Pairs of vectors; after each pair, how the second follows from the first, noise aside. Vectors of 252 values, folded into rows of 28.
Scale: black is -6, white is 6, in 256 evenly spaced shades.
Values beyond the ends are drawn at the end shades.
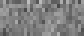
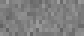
wrapped around, negated, shrunk.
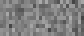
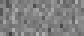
reversed, partly zeroed.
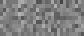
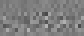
reversed, partly zeroed.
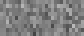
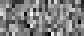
wrapped around, scaled up.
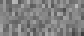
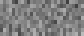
negated.
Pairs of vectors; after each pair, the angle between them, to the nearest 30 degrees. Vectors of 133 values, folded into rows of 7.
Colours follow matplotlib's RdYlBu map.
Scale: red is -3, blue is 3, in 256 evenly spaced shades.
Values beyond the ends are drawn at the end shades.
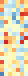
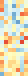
30 degrees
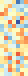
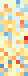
60 degrees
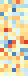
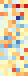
120 degrees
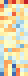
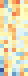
60 degrees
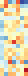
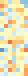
60 degrees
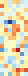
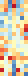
90 degrees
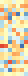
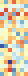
150 degrees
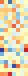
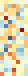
90 degrees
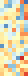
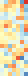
150 degrees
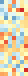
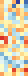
60 degrees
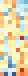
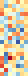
90 degrees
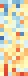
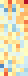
90 degrees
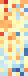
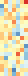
60 degrees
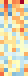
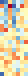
120 degrees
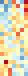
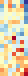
120 degrees
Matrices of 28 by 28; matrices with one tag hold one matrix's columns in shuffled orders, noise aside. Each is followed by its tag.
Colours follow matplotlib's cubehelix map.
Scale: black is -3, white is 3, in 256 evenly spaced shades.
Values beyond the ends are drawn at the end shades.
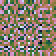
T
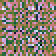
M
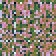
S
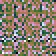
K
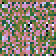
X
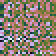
K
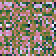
X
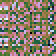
M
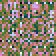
S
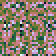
X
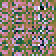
M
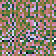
K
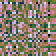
S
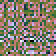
K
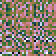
K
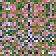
K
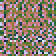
K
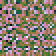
T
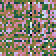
S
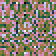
S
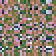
T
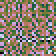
K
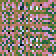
M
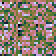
X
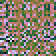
K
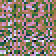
K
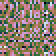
S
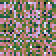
S
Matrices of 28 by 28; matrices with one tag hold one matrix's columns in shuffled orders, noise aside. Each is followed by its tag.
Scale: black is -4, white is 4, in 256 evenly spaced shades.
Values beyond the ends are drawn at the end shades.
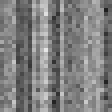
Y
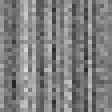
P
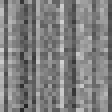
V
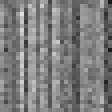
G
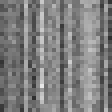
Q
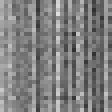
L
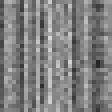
Q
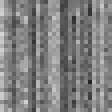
Y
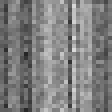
V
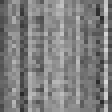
Y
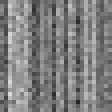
Y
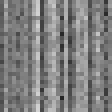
L
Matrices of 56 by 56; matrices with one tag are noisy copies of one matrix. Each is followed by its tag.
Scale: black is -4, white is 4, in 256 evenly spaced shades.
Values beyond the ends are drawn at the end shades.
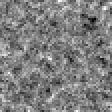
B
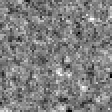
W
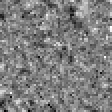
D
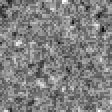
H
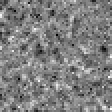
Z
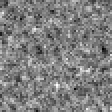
Z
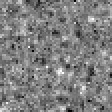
W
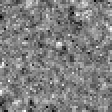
D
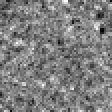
H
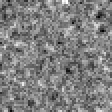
H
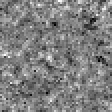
B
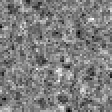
W
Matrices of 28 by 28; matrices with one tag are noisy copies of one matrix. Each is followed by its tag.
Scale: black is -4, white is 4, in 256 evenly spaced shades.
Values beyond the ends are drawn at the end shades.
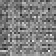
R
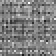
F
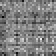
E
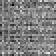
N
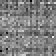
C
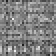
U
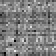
E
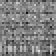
U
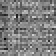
R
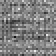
F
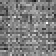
R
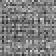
F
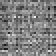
R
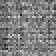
R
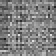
R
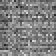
R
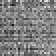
N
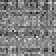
C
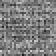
F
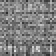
U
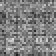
E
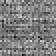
F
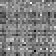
E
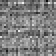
C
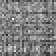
U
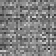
R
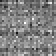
C
